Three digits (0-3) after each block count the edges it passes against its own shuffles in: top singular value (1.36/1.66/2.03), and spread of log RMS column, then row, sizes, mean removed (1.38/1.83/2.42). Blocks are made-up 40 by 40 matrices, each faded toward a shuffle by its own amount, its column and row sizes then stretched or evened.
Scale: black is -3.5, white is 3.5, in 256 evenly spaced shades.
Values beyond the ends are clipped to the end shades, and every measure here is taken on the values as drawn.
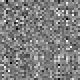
2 2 0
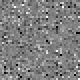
0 1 0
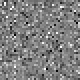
1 1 0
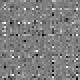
0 2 2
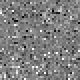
0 0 1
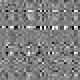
3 1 3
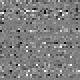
1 1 3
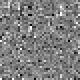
2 1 1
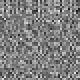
3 0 2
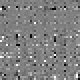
1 2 3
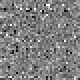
0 0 1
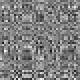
3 1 3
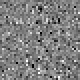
0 1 1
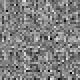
2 0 1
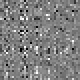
2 3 1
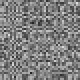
3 2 0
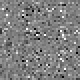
0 1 1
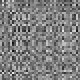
3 3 2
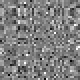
3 1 0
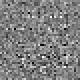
1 1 2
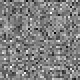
2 0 1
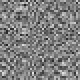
3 0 1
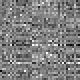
3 0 2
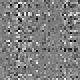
3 3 2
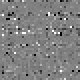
1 1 2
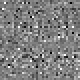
2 0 2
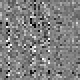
1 3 1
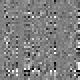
3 3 2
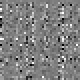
2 3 2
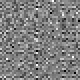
3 1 0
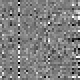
2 3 1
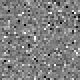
1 1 0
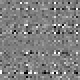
2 1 3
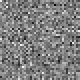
2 0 1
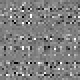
2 1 3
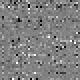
1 1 2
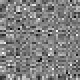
3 1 2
